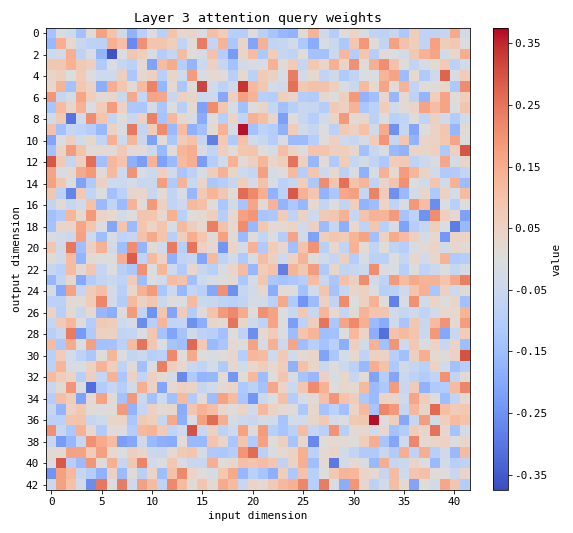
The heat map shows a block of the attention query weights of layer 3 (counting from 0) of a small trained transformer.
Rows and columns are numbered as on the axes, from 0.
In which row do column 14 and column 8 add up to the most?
20
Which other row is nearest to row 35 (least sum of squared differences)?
4
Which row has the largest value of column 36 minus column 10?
38
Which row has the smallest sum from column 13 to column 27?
32
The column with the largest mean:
30
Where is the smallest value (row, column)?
2, 6
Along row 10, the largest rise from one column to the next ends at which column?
17
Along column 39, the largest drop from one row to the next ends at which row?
28
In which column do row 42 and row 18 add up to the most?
7
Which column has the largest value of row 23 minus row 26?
12
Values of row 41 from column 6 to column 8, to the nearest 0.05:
0.05 -0.15 0
